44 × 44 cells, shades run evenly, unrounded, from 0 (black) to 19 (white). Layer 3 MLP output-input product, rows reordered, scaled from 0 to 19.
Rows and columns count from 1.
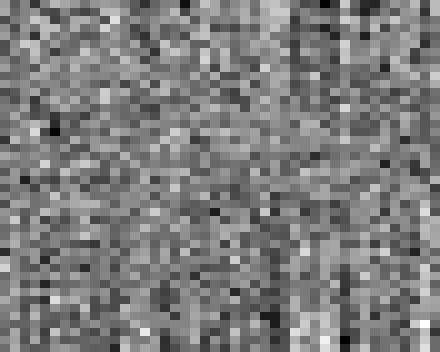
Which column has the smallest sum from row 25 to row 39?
28
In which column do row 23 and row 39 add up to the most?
44
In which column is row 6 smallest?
43
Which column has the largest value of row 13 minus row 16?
6
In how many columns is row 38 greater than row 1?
22
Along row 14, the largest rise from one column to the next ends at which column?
35
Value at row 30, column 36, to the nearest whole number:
10
